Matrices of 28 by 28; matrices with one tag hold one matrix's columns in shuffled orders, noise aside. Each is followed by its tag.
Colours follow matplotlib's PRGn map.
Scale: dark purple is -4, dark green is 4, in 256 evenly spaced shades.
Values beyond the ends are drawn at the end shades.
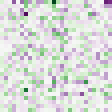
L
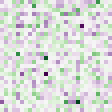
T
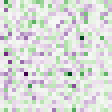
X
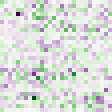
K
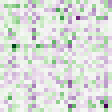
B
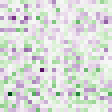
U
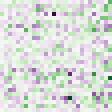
K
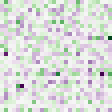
X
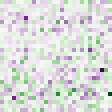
U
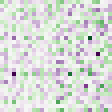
X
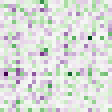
X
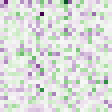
L
